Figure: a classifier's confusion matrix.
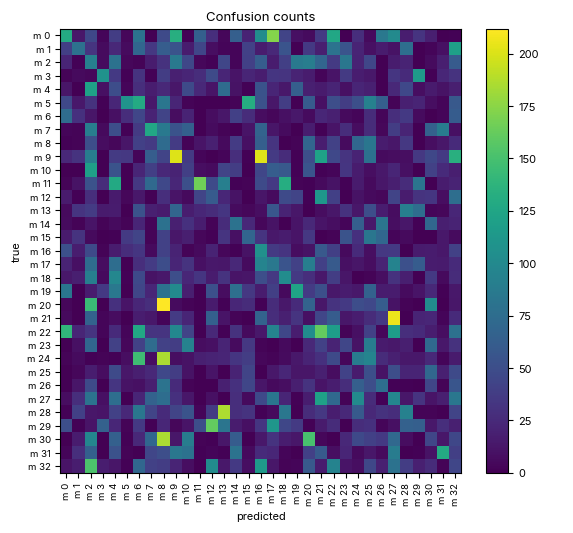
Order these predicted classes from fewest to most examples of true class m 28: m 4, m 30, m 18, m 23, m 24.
m 30, m 23, m 4, m 24, m 18
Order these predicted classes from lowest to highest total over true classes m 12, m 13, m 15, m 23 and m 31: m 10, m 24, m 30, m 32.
m 24, m 30, m 32, m 10
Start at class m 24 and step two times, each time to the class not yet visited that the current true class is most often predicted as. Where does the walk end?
m 25
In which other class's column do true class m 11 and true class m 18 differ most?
m 29
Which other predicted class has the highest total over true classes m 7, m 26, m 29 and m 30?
m 8
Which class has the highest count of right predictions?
m 9
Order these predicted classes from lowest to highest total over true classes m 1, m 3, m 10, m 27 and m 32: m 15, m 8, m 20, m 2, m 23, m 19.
m 19, m 15, m 23, m 20, m 8, m 2
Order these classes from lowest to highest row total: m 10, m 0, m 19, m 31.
m 10, m 31, m 19, m 0
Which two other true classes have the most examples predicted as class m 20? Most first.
m 30, m 22
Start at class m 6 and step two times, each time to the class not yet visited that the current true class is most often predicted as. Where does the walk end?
m 17
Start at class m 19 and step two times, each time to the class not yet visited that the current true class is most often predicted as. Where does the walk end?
m 16
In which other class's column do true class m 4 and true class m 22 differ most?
m 21
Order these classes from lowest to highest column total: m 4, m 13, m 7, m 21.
m 13, m 7, m 21, m 4
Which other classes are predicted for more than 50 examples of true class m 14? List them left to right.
m 8, m 24, m 26, m 30
